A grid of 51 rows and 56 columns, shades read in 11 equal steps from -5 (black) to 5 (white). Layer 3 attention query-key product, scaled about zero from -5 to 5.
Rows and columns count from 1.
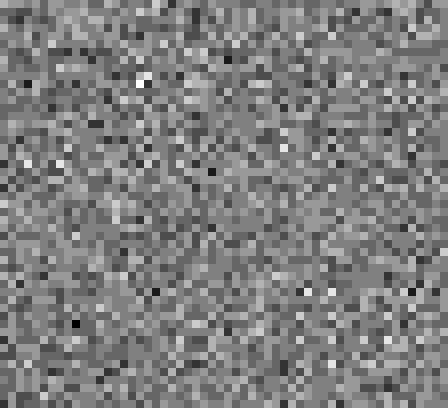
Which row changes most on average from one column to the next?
11
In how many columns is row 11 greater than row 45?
29
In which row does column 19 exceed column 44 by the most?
21
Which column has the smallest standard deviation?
37
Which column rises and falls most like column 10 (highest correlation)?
38
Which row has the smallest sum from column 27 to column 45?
39
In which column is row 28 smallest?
18
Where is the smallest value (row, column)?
41, 10
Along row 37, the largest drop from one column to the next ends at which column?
52
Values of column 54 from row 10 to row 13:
0 0 0 2
